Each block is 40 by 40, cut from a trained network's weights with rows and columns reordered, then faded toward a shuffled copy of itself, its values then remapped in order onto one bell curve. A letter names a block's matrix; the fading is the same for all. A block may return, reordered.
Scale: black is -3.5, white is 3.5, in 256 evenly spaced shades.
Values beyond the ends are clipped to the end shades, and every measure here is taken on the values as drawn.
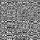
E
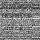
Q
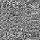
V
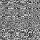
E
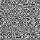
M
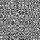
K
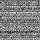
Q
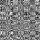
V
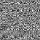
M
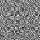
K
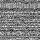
Q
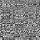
M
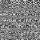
M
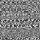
M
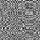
K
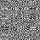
M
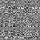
M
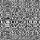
E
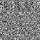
M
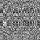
K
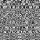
E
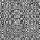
V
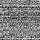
Q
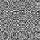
K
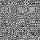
K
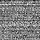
Q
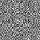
V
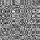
K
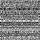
Q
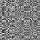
V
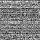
Q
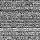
Q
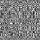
E
